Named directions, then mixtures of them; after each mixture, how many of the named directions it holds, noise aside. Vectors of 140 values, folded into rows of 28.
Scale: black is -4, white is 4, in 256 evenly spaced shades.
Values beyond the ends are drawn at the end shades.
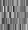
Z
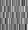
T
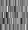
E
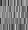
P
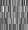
four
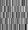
one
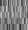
three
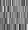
two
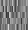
two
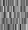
one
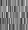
three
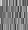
one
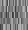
three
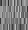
one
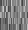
four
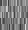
three
